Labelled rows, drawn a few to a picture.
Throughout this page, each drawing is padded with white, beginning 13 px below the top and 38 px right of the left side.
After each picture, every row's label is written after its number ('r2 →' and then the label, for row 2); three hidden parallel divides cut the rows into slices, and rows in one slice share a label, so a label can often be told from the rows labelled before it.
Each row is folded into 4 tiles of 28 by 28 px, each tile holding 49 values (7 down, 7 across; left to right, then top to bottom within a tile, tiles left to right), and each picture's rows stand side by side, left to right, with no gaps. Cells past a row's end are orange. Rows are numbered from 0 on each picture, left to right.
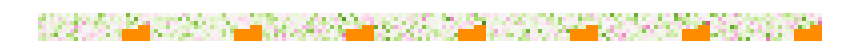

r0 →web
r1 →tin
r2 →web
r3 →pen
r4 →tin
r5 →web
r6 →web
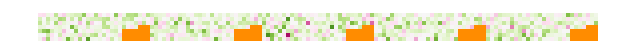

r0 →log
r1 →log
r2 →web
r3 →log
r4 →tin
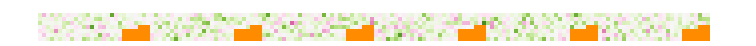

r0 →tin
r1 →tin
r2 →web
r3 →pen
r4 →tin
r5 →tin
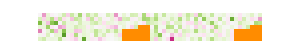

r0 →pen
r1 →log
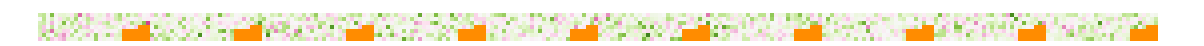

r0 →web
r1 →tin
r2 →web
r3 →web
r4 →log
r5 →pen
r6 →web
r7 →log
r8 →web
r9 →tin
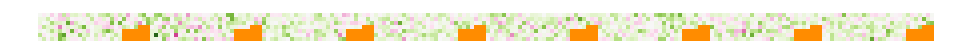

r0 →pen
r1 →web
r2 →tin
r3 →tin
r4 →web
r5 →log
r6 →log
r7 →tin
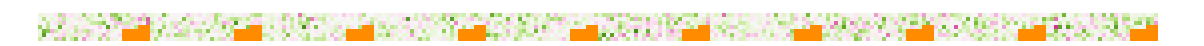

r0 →web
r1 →log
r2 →tin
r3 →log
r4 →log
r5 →web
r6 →tin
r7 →web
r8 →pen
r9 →web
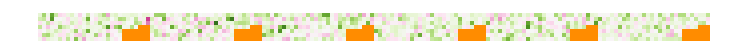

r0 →web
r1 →web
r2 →web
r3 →log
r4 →pen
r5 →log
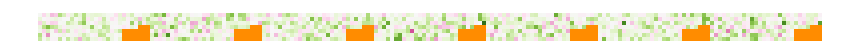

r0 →tin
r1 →web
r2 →tin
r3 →pen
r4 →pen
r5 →tin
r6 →pen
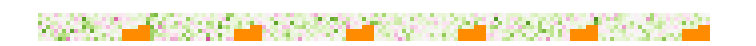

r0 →pen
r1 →web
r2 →pen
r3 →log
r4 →pen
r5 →tin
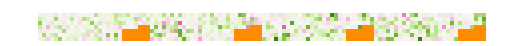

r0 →log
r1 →web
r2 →pen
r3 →pen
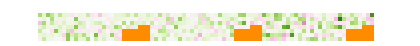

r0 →log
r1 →log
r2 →web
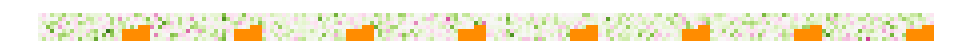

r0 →pen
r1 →pen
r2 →tin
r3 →web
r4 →tin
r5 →tin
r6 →tin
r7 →web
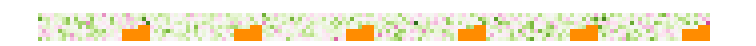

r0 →pen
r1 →log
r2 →log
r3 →pen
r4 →pen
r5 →web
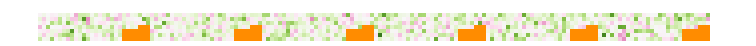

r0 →pen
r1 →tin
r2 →tin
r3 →web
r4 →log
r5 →web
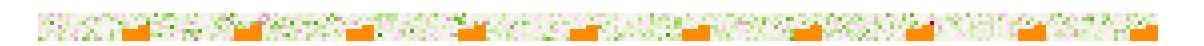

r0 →pen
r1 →web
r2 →pen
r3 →web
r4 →tin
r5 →log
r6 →log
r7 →web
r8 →log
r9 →log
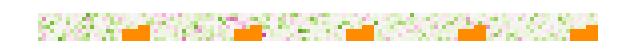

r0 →pen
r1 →pen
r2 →log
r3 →log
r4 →tin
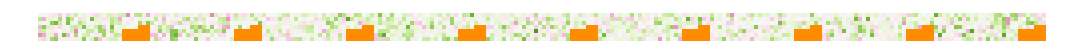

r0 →pen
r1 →pen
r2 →log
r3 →log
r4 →log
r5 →log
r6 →tin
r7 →log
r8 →web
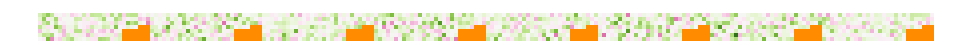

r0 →web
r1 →web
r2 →tin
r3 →web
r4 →log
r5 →pen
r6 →pen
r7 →tin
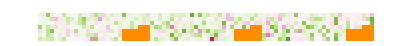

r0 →tin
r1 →pen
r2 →pen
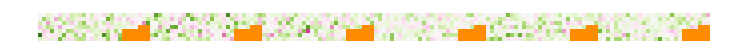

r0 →pen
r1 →web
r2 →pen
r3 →log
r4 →tin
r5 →log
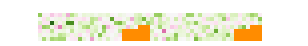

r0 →pen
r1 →tin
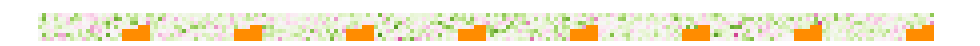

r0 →web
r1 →tin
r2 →log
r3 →web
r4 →web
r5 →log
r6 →web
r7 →log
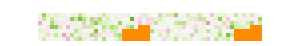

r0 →log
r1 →tin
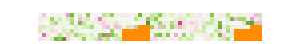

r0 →pen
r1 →web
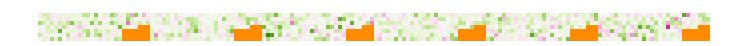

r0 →tin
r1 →tin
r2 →web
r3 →tin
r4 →tin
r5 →pen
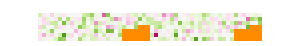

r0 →pen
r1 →pen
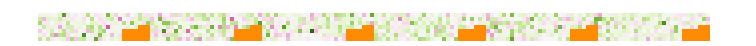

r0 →pen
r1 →pen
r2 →web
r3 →tin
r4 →pen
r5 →log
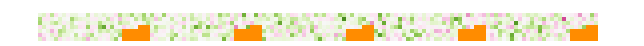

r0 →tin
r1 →tin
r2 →log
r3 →web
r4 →pen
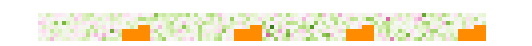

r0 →tin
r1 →log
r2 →pen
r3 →tin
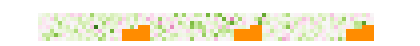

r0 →log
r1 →pen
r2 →log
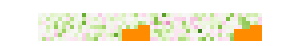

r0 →tin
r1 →web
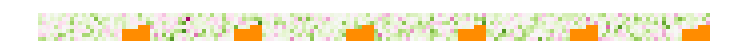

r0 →tin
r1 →pen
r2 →tin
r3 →pen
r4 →log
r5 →web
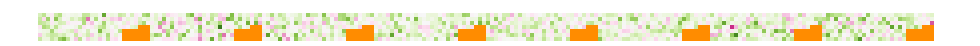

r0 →tin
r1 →web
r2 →web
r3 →log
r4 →tin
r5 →log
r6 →pen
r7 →web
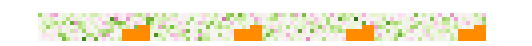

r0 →pen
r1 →web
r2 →web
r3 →pen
